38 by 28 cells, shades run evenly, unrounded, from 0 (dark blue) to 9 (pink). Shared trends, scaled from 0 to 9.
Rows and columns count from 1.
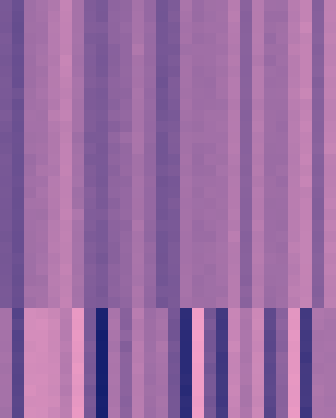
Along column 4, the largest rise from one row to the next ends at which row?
29
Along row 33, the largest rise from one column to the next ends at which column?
17
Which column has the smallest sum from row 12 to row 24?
2
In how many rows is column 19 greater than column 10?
28
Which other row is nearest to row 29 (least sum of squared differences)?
35
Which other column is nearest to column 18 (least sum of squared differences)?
24
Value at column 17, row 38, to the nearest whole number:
9
